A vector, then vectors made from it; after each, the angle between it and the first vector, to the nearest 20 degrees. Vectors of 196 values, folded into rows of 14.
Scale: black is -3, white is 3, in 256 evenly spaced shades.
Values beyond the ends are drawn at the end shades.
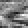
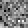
120 degrees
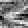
160 degrees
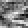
160 degrees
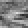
160 degrees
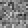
120 degrees
